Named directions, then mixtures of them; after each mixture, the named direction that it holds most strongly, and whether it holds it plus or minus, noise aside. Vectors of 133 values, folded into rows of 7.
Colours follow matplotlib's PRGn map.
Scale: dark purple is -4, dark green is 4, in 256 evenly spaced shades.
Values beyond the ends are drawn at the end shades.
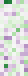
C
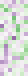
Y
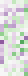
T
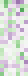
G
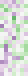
Y, plus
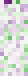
G, minus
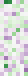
C, plus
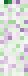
G, plus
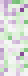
G, minus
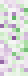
Y, plus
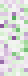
Y, plus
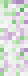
G, plus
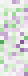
T, minus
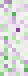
C, minus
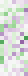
T, minus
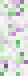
G, plus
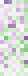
T, plus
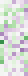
T, minus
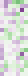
G, minus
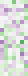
T, plus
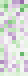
G, plus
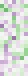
Y, plus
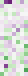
C, minus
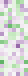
G, minus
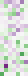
C, minus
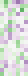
G, plus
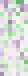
G, minus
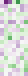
G, minus
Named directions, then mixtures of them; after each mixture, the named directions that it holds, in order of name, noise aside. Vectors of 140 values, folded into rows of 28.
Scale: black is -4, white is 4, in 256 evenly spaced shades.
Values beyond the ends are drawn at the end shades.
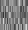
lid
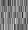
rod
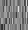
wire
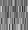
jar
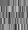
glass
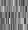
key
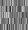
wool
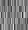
rod.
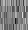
rod, wire.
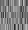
lid, rod.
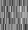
lid, wool.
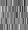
jar, wire, wool.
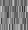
jar.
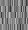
glass, lid, rod.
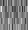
jar.
